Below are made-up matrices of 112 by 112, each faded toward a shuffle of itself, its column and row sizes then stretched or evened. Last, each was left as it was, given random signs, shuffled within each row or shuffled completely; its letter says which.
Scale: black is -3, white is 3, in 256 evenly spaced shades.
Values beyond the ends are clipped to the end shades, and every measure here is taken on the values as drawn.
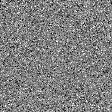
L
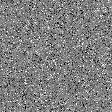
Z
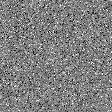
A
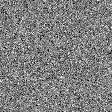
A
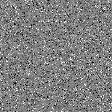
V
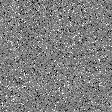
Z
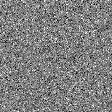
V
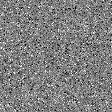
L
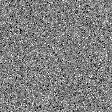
L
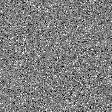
L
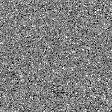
V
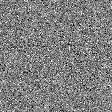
A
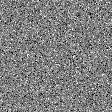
Z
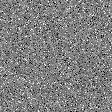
Z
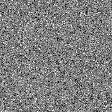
L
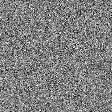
L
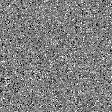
V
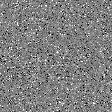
V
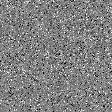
L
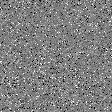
A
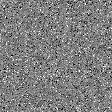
L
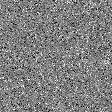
Z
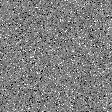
Z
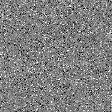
V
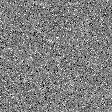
Z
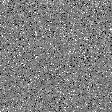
L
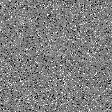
L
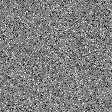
A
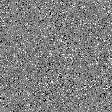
V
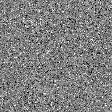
L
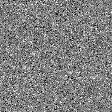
L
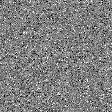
V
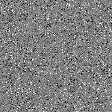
V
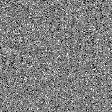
V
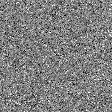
A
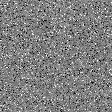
Z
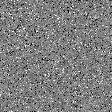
L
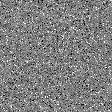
Z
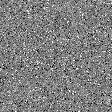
A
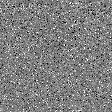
A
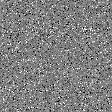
L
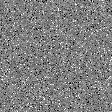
A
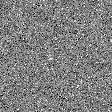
Z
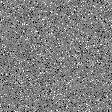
A
